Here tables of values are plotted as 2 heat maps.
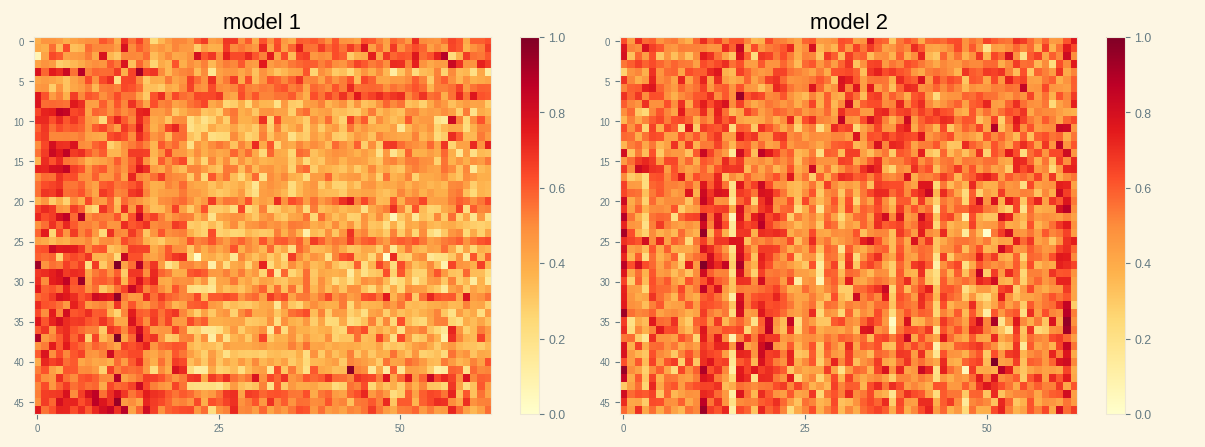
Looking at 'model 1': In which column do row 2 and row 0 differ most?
57
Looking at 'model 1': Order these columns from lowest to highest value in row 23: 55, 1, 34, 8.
55, 34, 8, 1
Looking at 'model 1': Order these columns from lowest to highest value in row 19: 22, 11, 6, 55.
55, 22, 11, 6
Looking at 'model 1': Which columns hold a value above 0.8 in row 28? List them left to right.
0, 11, 14
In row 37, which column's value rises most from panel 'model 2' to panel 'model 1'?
15
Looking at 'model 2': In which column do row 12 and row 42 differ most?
18
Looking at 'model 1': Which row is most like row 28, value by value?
37
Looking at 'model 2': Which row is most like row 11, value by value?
40
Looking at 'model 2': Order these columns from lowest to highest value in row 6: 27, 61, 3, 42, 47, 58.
47, 61, 42, 27, 58, 3
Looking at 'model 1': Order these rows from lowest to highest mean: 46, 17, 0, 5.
17, 5, 0, 46
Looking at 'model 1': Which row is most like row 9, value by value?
16
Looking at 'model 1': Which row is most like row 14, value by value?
26
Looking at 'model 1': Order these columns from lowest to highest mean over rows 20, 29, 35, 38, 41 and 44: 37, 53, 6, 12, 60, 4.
60, 53, 37, 12, 6, 4
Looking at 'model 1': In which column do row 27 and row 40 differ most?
48
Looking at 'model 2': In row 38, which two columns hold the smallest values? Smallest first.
43, 55
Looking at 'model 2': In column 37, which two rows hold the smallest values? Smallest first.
35, 36
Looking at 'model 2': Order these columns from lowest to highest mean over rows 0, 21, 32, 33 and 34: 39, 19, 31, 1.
1, 31, 39, 19
